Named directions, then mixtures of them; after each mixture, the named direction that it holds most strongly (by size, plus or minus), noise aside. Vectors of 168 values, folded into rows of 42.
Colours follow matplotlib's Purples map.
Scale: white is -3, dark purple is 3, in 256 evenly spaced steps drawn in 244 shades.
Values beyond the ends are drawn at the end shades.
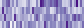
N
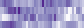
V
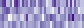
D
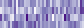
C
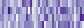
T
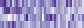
D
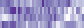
V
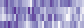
V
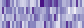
N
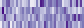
N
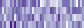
N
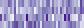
C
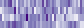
C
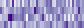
D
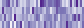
N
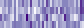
C
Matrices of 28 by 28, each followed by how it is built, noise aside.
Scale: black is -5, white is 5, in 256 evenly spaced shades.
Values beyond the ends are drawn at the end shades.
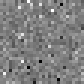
sparse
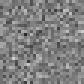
noise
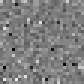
sparse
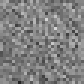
Toeplitz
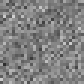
Hankel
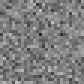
noise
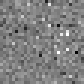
sparse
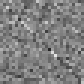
diagonal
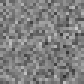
noise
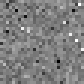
sparse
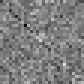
diagonal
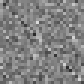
diagonal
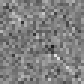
diagonal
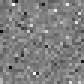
sparse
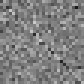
diagonal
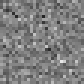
diagonal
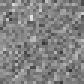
Hankel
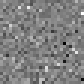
sparse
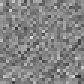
Hankel
